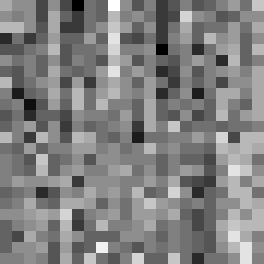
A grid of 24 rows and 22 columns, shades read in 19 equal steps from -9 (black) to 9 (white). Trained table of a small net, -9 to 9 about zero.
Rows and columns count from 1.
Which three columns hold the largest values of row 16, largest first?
20, 21, 4
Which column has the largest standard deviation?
7
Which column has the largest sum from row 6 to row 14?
22
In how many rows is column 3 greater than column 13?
6
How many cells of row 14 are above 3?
3
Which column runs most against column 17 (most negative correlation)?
12
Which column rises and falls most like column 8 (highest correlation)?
15
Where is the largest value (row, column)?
1, 10
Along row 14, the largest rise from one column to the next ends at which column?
19
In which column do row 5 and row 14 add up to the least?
14
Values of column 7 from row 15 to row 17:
1 2 -5
